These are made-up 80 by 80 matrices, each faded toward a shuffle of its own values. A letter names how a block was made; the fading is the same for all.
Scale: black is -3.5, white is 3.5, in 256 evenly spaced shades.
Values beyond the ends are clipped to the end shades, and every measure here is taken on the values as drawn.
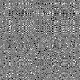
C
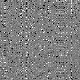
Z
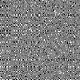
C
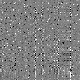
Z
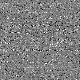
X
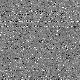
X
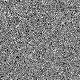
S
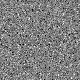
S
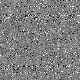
X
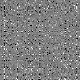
Z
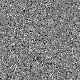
S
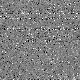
X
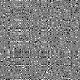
C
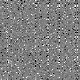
Z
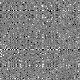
C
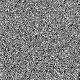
S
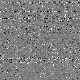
X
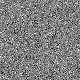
S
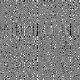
Z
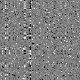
Z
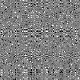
C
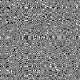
C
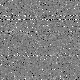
X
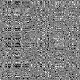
C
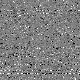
X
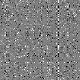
Z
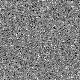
S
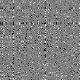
Z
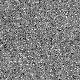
S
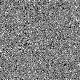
S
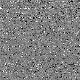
X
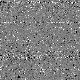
X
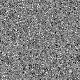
S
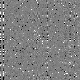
Z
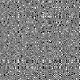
C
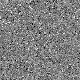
S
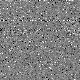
X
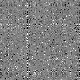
Z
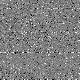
X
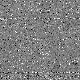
X
